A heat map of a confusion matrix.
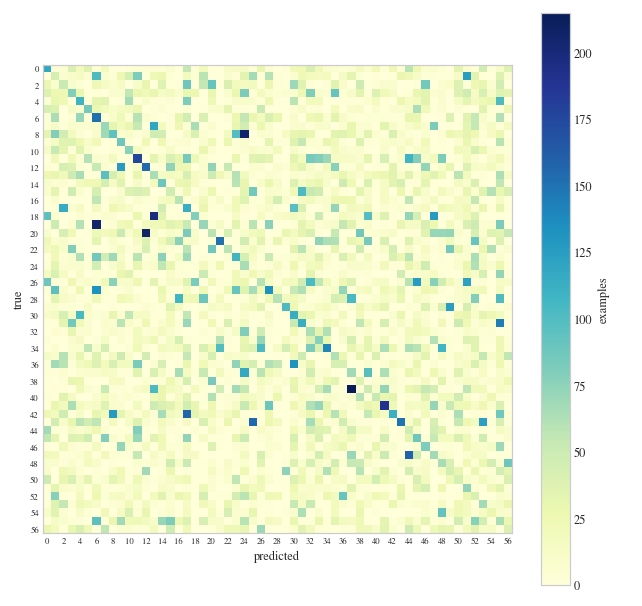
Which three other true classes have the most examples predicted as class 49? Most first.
29, 22, 20
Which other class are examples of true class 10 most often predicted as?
1
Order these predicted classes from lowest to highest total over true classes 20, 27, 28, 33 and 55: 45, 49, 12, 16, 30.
45, 49, 30, 16, 12
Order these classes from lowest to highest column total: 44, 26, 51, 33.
26, 33, 44, 51
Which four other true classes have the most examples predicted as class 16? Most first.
28, 21, 37, 33
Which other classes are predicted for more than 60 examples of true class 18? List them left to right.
0, 13, 39, 44, 47
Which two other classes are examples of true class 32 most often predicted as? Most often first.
24, 34
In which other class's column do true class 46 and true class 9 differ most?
31
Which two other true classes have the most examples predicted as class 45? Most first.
26, 11
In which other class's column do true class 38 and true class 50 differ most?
20
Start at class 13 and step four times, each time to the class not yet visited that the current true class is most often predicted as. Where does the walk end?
11
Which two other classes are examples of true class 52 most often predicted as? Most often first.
36, 1
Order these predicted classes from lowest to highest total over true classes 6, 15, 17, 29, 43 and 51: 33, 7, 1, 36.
7, 36, 33, 1
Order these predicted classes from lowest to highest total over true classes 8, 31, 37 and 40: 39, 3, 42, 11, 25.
25, 11, 42, 3, 39
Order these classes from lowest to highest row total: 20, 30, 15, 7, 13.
30, 7, 15, 13, 20
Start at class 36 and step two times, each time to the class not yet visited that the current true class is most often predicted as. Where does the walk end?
4
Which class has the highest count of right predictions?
41
